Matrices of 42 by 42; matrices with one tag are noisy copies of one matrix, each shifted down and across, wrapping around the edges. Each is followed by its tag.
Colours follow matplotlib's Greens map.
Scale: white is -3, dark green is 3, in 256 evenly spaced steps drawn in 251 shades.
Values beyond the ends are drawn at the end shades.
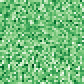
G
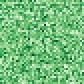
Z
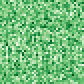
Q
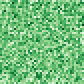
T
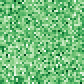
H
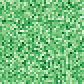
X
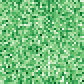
H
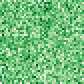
H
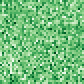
H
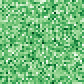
Z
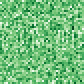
Q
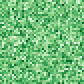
T
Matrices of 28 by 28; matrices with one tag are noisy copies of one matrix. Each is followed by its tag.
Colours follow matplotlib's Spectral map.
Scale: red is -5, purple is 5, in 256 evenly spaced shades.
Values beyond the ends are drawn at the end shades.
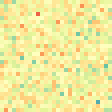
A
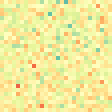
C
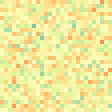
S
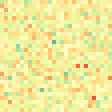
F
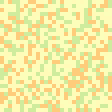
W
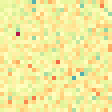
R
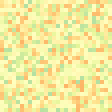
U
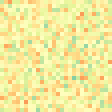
W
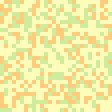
W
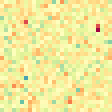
U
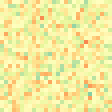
W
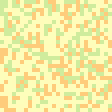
R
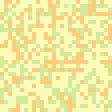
S
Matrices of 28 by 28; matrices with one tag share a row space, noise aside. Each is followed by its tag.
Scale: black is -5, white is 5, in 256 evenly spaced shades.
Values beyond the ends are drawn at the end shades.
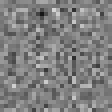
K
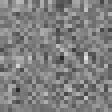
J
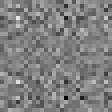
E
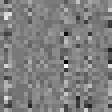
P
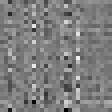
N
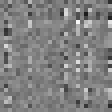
P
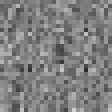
J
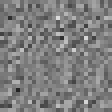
J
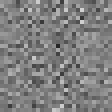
E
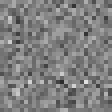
J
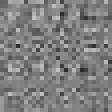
E
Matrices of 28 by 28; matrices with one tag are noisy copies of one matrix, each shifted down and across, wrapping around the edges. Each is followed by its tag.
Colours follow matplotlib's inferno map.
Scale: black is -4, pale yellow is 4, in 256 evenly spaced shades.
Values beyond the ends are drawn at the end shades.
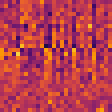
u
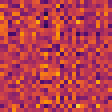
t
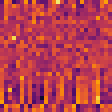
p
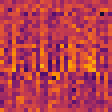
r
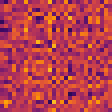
t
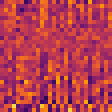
u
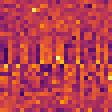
p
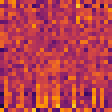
p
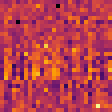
r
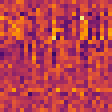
r
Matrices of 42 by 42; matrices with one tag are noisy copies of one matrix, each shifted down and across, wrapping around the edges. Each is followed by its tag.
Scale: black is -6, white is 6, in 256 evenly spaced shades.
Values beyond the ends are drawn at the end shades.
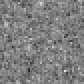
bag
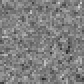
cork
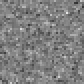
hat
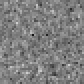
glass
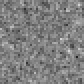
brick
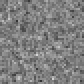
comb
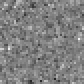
glass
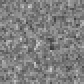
glass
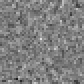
glass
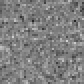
comb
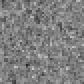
comb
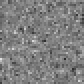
comb
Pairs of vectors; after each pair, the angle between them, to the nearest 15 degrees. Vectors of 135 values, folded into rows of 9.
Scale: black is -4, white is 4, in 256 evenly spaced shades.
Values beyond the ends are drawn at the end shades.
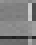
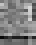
30 degrees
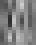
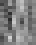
30 degrees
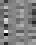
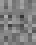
105 degrees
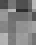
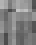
150 degrees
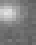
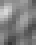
45 degrees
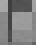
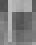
165 degrees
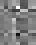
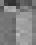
120 degrees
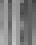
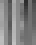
30 degrees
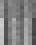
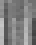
15 degrees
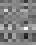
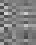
75 degrees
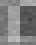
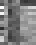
135 degrees
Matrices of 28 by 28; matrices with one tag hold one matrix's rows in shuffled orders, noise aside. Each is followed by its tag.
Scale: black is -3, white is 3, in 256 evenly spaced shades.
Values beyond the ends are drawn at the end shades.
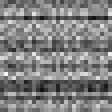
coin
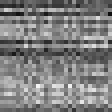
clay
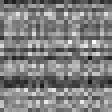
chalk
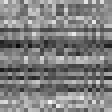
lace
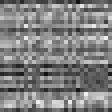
clay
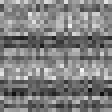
chalk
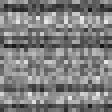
chalk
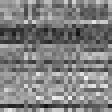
clay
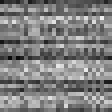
lace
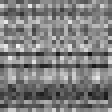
coin
